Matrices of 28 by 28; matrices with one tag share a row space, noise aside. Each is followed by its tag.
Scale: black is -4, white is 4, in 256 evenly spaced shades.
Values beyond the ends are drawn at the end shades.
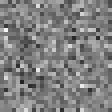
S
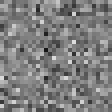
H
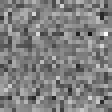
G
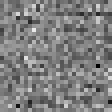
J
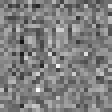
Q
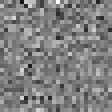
Q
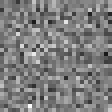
J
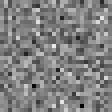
G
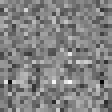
G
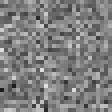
H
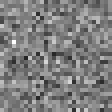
H
